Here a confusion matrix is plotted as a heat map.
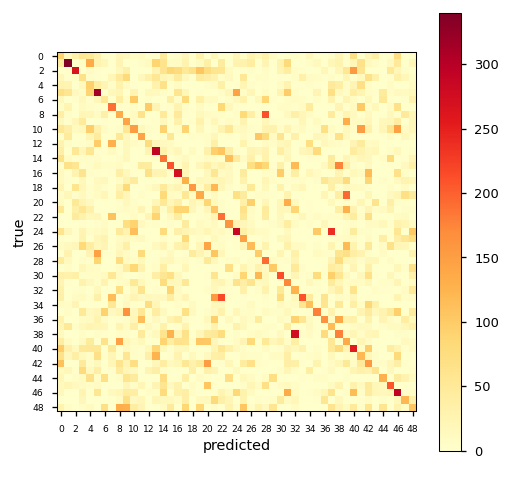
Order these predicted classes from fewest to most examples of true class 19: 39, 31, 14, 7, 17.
7, 31, 17, 14, 39
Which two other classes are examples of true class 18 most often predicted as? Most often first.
21, 9
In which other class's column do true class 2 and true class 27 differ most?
5
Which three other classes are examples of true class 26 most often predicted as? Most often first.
20, 39, 3
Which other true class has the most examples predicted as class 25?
48
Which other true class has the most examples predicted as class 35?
24
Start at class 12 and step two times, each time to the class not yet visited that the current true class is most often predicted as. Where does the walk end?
41
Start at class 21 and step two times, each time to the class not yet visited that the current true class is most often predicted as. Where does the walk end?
8
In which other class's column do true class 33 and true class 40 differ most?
22
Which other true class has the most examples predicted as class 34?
12
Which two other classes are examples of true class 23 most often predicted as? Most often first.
10, 9
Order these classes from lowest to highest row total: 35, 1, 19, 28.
28, 19, 35, 1
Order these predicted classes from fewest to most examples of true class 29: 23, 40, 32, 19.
19, 40, 32, 23
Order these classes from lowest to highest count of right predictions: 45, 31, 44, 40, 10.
44, 10, 31, 45, 40
